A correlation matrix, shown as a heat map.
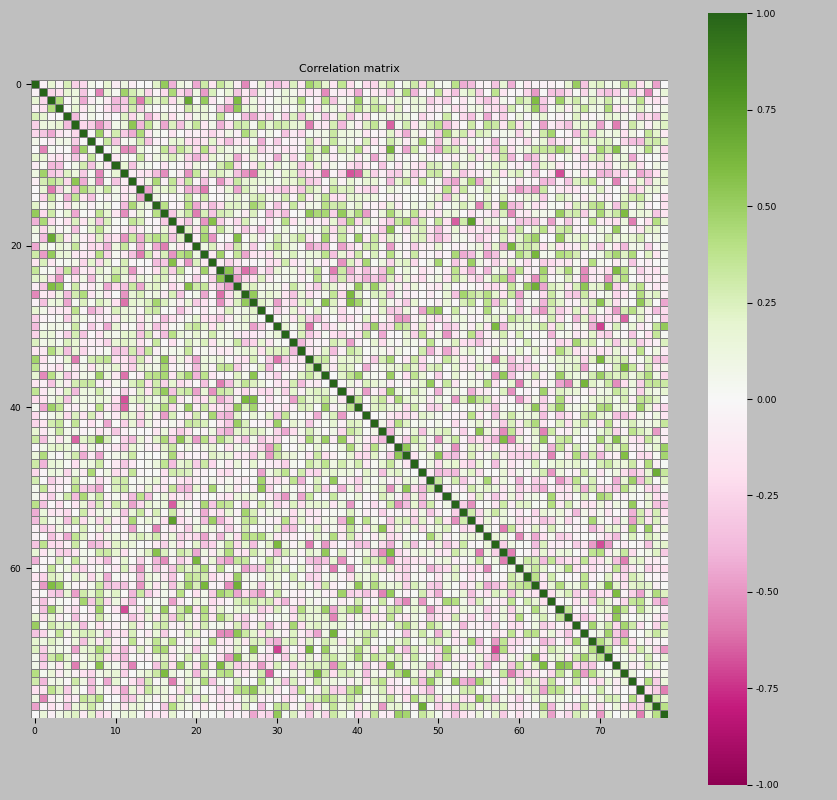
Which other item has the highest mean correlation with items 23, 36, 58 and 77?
44
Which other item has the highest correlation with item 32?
67
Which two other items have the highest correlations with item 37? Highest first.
68, 49
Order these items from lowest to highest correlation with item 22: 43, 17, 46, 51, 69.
51, 43, 46, 69, 17
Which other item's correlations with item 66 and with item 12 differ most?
72
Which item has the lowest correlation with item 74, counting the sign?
17
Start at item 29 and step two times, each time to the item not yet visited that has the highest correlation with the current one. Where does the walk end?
20
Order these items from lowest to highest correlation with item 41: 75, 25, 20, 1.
1, 75, 25, 20
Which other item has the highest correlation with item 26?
39
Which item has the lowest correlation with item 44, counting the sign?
5
